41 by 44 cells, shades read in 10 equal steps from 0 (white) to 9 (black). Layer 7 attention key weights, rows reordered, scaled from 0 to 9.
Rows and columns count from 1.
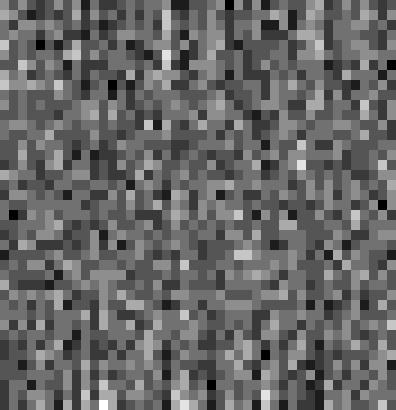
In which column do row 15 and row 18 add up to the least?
34
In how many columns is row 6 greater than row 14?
12
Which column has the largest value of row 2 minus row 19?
26
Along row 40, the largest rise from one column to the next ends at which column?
11
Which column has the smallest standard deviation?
42
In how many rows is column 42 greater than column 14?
13
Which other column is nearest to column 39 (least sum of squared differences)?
23
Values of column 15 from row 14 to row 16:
6 5 5
